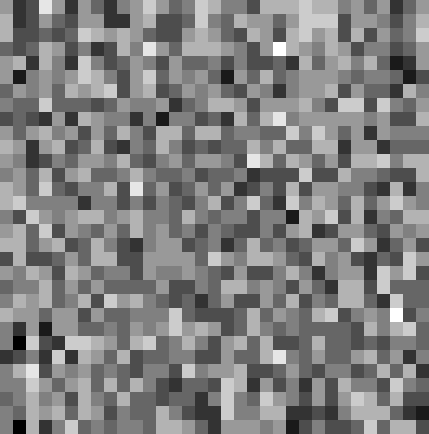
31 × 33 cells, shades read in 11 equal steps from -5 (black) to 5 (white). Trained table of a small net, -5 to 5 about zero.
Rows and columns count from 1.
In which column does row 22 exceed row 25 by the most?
2
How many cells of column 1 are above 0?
14
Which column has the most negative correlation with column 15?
28
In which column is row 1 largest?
4
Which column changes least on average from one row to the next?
24
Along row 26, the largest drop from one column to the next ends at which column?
6
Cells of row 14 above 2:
2
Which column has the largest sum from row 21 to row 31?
3
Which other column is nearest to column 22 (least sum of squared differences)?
5
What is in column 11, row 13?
2
